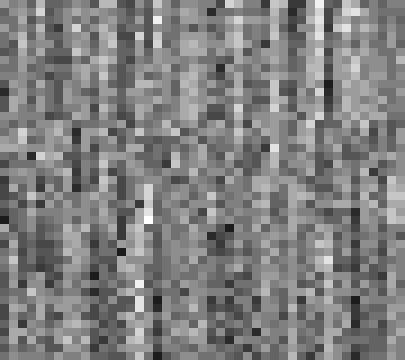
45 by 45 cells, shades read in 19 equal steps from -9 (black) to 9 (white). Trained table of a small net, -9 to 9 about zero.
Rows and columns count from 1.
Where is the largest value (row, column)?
28, 17
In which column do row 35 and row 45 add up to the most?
16
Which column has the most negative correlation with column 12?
37
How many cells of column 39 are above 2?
14
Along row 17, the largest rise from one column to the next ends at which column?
10
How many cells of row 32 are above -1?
22
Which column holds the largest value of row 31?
36
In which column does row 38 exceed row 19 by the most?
30
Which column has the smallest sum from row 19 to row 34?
40
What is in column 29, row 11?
-2
